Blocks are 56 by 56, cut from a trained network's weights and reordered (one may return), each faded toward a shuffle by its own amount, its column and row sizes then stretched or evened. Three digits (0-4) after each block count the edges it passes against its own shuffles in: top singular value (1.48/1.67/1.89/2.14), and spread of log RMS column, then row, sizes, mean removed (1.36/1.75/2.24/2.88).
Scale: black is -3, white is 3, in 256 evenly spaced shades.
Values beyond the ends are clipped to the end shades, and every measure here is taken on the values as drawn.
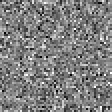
0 1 2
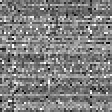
3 1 0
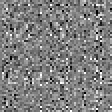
2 4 1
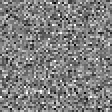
2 0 2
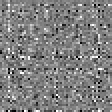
2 2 4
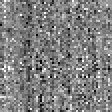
1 2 1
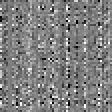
2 4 2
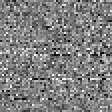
2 0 3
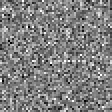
0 0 1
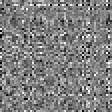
4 3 3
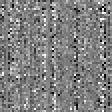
1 4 0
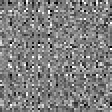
3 4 2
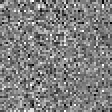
3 3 1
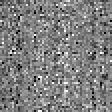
0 2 0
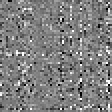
0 4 3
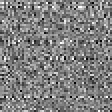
4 1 3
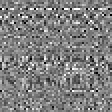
4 0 4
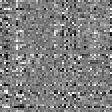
3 3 4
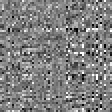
4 4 2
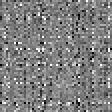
1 3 3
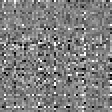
3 3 4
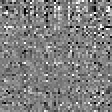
1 3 4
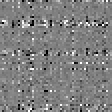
2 3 4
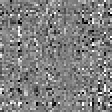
2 4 2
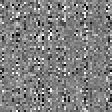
2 4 2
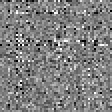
0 3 3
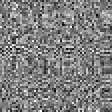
4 1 2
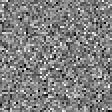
0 0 0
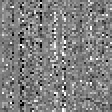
0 4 0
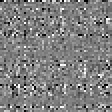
1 3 4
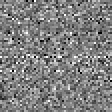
2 0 3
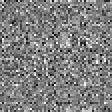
2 1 3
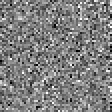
0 2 0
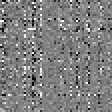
1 4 3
